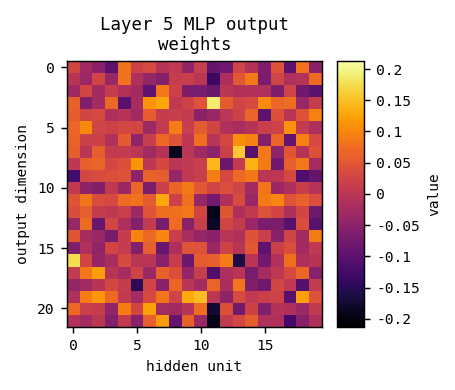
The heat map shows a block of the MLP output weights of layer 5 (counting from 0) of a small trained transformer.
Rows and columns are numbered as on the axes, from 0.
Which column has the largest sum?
7
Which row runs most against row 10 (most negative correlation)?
4
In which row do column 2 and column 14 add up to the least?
13
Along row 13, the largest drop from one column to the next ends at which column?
11
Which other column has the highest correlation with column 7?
15
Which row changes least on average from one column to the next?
5
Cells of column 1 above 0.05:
7
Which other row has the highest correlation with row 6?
0
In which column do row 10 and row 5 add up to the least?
6
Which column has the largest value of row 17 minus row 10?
2
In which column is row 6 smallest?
17
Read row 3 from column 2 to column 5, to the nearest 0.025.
-0.025 0.075 -0.1 -0.025
